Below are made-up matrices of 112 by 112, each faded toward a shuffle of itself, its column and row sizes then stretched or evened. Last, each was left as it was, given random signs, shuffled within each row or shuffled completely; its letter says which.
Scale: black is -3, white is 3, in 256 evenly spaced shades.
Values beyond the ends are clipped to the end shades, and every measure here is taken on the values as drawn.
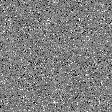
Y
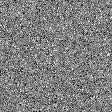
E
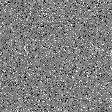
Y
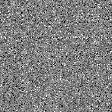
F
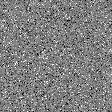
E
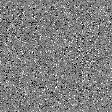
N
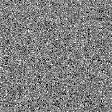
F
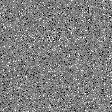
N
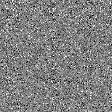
N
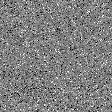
Y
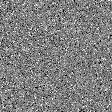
E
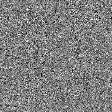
N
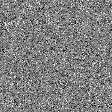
Y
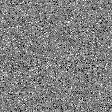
Y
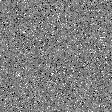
E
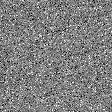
E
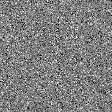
N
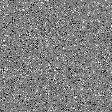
N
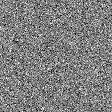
E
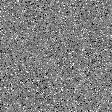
E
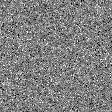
E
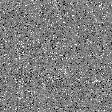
N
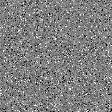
F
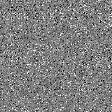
F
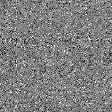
F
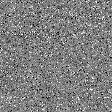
Y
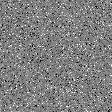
Y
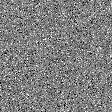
E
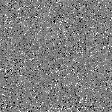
N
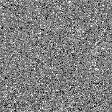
N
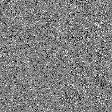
N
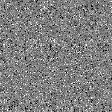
F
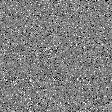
Y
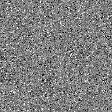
F
